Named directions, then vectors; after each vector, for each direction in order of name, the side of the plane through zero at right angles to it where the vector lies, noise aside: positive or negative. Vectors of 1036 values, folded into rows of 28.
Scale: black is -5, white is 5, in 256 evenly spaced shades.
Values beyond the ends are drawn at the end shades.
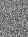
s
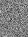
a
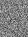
positive, positive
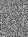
positive, positive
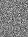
negative, positive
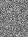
negative, positive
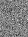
positive, negative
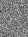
negative, negative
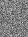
negative, positive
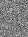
negative, positive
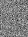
negative, positive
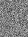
positive, negative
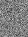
positive, negative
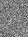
negative, negative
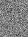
positive, negative
